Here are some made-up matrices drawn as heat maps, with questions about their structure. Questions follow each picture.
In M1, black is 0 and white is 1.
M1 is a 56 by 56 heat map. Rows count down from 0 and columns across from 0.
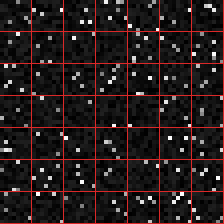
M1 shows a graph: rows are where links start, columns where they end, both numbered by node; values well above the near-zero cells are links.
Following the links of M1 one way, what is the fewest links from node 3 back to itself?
4
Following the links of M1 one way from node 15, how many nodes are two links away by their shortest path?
7
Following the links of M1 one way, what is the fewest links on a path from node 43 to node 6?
4
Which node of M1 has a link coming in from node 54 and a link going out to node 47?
node 55
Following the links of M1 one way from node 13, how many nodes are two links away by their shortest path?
5
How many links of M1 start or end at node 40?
6
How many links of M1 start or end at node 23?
5
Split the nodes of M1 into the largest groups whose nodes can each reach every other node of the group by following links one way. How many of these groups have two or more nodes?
1
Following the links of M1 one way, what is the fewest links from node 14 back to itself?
4
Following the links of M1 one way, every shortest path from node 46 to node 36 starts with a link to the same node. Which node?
node 11
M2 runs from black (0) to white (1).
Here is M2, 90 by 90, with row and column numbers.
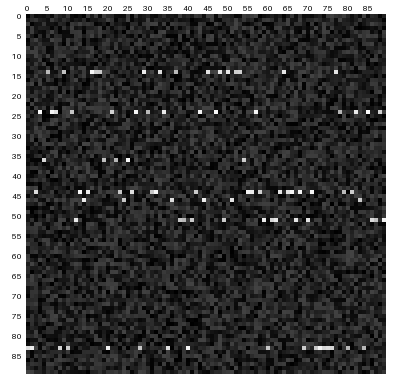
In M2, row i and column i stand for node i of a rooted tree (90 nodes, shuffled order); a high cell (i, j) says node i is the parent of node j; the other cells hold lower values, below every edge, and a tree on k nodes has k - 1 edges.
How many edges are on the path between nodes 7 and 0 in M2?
4
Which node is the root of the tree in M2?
46
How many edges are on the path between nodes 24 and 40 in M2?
3
